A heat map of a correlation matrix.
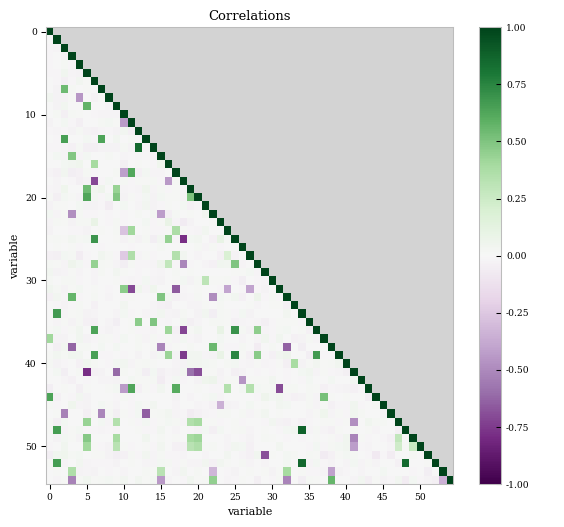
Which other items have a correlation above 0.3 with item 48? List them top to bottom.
1, 34, 52
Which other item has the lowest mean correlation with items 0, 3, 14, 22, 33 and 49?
41
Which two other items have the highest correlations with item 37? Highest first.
44, 0
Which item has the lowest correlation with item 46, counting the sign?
13
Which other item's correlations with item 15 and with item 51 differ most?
29
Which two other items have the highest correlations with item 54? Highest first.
38, 22
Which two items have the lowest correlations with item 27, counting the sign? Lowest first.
31, 10
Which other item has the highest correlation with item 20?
5
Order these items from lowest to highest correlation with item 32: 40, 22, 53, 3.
22, 40, 53, 3
